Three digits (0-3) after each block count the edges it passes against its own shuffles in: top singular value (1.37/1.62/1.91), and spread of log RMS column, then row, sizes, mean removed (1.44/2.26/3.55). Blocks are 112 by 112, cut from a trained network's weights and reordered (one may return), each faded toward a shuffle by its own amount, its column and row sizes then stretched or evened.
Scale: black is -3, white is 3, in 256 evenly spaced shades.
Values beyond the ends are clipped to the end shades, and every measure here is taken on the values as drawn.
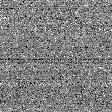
1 0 1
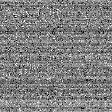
3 1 0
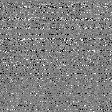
0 0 3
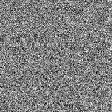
2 0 0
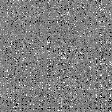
0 2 1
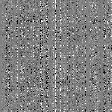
2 3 2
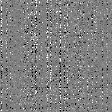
1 3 1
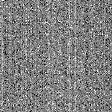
2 1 1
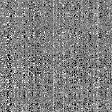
2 2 2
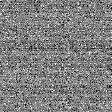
2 1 0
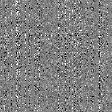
1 3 1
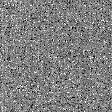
0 0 1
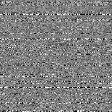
2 0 3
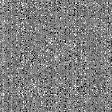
1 2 1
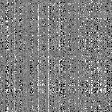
3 3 2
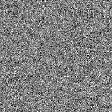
1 1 0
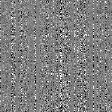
0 3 2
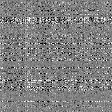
2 0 3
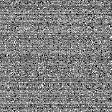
3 1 0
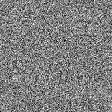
2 0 0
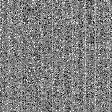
2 0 1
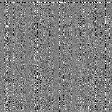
2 3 1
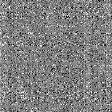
1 0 2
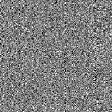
2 2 0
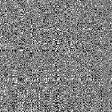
3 2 2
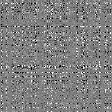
2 3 3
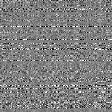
3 1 3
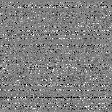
1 0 3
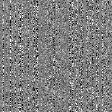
0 3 0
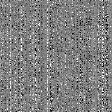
2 3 1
